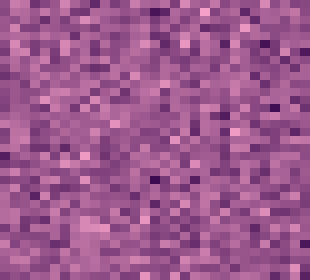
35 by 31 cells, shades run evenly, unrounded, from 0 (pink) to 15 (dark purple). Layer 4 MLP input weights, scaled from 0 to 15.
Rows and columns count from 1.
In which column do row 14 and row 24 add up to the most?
28
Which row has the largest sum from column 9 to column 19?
2
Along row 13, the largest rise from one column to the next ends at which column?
30
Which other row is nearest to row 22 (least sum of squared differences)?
9
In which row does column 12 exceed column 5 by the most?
13
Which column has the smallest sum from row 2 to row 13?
24
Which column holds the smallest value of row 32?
21
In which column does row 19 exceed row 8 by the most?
5
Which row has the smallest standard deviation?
32
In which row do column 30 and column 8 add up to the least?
34
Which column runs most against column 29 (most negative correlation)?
1
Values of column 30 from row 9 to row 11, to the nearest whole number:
11 6 9
